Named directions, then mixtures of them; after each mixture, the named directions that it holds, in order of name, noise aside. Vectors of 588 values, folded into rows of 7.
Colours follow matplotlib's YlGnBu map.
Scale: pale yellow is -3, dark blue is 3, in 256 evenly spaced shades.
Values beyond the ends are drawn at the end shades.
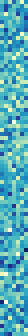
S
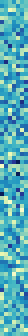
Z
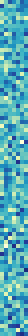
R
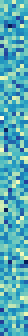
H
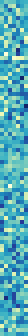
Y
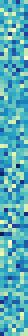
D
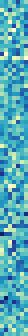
D, Y.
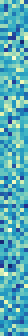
D, S, Y.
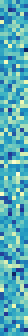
Z.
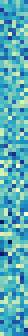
D, Z.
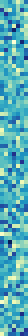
D.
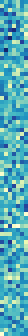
D.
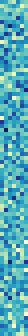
H, R, Z.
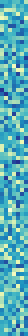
H, R, Z.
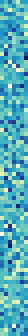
D, H, Z.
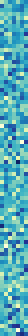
R.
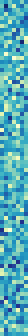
S, Y.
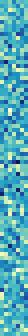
Z.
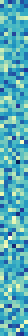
R.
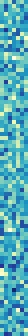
S, Y.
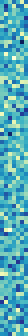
S, Y.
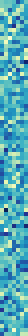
D, H, Y.
